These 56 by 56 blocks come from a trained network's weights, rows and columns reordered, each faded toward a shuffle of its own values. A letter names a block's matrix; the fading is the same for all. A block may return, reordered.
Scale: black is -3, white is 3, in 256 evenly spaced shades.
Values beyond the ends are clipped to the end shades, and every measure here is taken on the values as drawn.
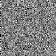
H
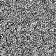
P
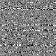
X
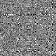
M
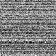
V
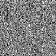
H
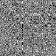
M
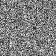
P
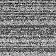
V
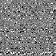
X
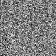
P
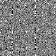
M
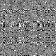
X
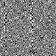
M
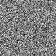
P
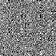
H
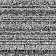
V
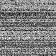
V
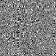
M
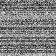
V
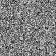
P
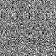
H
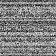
V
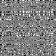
X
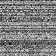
V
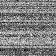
V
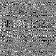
X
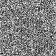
P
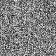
P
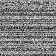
V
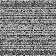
V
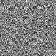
H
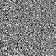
H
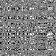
X
